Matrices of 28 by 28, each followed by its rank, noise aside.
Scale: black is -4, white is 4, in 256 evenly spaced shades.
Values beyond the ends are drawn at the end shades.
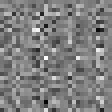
three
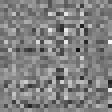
four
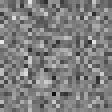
six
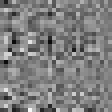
three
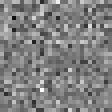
six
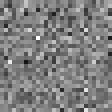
six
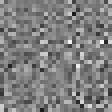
four
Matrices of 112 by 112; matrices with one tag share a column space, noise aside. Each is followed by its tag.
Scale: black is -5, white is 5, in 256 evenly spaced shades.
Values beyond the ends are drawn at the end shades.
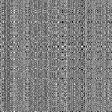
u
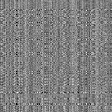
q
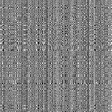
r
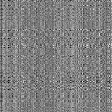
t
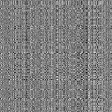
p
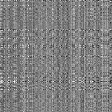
t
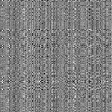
t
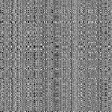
u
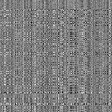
q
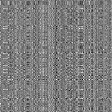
p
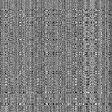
q
